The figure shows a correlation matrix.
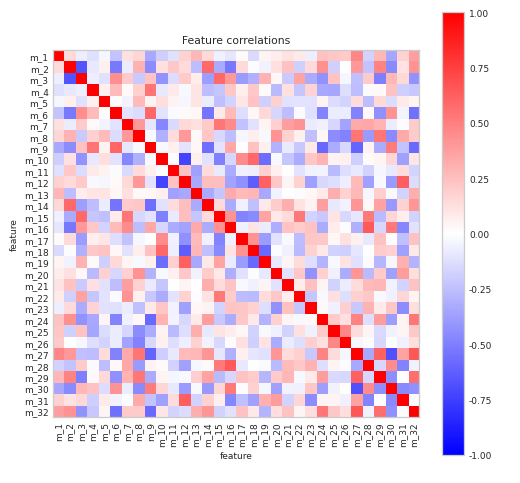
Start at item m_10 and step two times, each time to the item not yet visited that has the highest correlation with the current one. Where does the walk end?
m_17
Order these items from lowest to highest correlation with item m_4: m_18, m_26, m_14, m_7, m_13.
m_14, m_26, m_7, m_13, m_18
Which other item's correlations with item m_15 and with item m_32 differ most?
m_3
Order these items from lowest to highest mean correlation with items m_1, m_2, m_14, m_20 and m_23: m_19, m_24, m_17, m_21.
m_19, m_17, m_21, m_24
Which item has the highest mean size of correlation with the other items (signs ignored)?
m_27
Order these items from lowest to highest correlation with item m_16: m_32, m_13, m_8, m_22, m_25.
m_8, m_32, m_25, m_22, m_13
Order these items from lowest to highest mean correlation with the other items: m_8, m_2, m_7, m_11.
m_11, m_2, m_8, m_7
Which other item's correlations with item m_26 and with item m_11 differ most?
m_25
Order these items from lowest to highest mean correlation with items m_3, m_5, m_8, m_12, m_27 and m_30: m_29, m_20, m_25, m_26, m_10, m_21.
m_10, m_26, m_25, m_21, m_29, m_20
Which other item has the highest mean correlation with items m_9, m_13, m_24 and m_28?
m_16
